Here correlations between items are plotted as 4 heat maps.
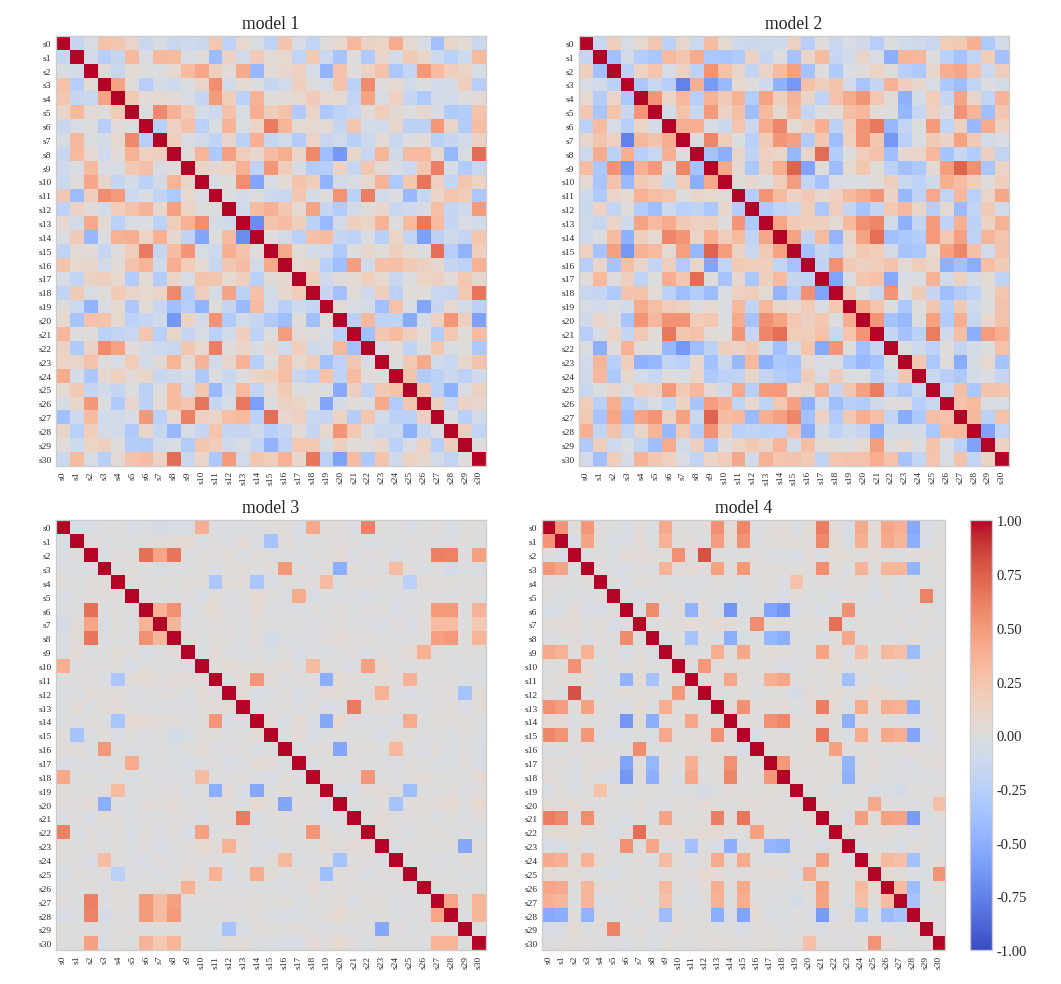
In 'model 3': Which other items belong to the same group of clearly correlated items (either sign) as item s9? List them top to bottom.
s26
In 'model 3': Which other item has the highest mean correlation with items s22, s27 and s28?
s2
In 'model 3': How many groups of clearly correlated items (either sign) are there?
9
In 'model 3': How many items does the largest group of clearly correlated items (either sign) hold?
7
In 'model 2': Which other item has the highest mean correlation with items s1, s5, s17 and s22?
s8
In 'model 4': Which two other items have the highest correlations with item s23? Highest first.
s6, s8
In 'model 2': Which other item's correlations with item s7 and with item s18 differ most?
s22
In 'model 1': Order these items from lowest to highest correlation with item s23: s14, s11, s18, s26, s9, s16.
s14, s11, s9, s18, s16, s26
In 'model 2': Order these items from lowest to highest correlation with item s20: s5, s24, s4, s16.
s24, s16, s5, s4
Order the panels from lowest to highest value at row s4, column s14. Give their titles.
model 3, model 4, model 2, model 1
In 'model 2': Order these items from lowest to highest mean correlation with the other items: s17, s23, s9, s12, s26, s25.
s23, s12, s26, s17, s9, s25
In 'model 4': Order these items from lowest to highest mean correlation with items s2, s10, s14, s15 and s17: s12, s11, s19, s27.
s19, s27, s11, s12
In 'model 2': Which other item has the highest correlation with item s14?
s21
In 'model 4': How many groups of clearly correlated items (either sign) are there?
7
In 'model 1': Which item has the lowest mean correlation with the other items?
s19
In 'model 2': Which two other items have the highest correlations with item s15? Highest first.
s9, s27
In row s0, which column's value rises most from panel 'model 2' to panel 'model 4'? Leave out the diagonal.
s21
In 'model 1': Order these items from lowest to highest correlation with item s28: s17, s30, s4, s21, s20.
s30, s4, s17, s21, s20
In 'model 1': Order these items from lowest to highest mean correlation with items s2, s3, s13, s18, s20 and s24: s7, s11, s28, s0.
s7, s28, s0, s11
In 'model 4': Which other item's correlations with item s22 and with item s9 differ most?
s7
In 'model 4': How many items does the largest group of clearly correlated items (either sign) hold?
11
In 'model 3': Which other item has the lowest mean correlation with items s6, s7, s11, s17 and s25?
s19
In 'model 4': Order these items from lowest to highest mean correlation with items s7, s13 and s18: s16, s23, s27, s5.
s23, s5, s27, s16
